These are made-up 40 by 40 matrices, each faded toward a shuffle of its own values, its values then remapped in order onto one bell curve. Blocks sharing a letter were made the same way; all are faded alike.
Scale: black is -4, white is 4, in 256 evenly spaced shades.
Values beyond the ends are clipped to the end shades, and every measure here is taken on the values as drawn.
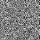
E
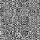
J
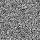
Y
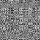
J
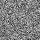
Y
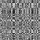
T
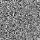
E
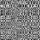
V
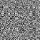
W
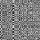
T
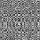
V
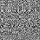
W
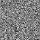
E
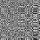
V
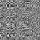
J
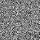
E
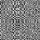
T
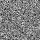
Y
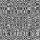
V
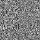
E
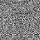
W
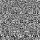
W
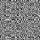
J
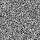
Y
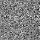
E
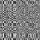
T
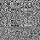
W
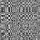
T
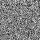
Y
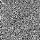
E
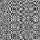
T
